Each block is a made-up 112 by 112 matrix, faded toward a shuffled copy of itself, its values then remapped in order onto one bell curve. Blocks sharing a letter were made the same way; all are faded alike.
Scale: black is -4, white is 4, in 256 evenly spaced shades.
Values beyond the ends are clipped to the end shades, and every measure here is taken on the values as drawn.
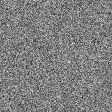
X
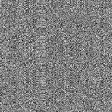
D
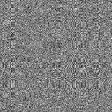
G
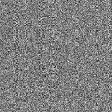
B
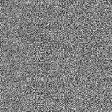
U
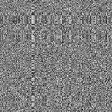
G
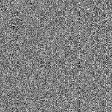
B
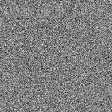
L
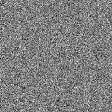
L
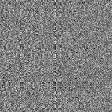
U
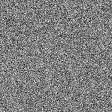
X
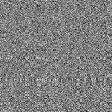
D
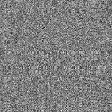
D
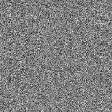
B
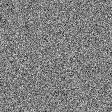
X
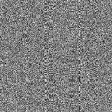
B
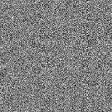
U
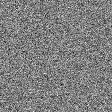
X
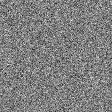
X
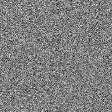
L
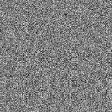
U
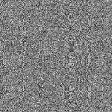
U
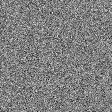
X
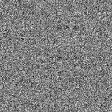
L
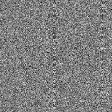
B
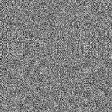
D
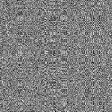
G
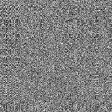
U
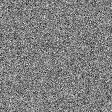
X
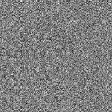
U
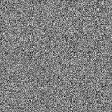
U
